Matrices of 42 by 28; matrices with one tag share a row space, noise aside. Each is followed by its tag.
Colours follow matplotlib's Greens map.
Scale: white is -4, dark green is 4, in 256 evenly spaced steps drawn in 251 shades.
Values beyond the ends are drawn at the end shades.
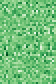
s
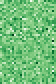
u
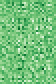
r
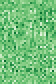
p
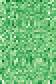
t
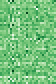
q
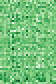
q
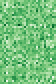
s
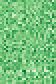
s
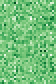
p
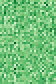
p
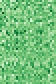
t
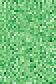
p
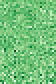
p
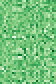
s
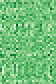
t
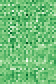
q
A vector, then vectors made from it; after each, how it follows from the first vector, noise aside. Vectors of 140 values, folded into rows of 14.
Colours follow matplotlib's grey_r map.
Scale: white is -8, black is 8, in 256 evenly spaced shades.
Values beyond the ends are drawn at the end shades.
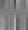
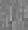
wrapped around, shrunk.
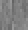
reversed, negated, shrunk.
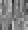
reversed, negated, scaled up.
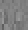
wrapped around, shrunk.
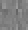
wrapped around, shrunk.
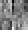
reversed, negated, scaled up.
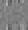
wrapped around, partly zeroed.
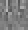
wrapped around.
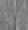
negated, shrunk.
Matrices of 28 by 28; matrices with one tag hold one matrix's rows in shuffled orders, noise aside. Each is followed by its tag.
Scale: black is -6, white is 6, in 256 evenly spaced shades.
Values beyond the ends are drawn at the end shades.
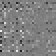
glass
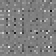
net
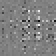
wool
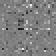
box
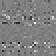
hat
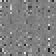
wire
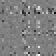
wool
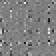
wire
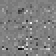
box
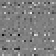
hat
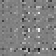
wool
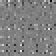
net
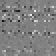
hat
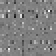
net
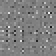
net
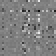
wool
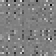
net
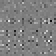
net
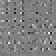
net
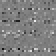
hat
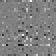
box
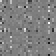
wire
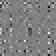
wire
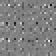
net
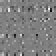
net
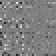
glass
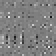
net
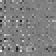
glass
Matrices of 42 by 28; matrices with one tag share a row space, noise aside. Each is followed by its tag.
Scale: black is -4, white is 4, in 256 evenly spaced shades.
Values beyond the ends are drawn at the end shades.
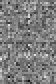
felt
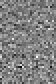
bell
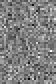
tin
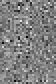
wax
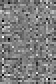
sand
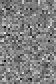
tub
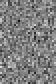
tin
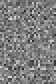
tin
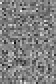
bell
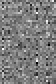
sand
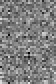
felt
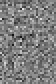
bell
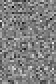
bell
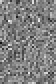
tin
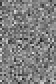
bell
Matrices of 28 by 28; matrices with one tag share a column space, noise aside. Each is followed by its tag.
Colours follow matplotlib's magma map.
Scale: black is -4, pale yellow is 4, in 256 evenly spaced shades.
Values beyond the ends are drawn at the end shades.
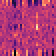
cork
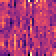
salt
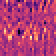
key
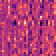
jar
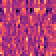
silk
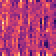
salt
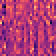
jar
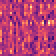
jar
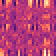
cork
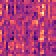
jar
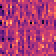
jar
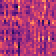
jar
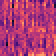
salt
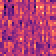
jar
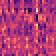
silk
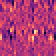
key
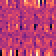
cork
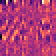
key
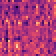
jar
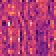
jar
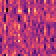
silk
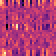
cork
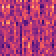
jar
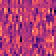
silk
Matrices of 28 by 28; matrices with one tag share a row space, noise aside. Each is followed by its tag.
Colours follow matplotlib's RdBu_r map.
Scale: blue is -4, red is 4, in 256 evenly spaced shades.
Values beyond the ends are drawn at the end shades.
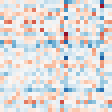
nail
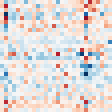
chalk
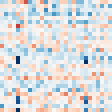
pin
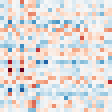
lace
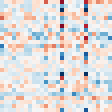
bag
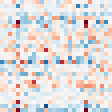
pin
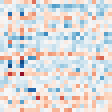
lace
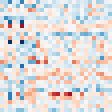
lace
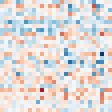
nail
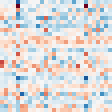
pin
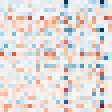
nail
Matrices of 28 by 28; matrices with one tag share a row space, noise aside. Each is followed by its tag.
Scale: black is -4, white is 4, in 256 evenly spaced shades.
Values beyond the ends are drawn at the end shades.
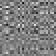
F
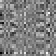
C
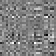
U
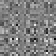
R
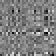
U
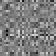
F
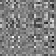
U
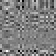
F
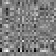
F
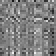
U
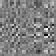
U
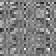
C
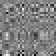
F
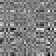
C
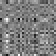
F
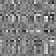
U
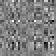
U
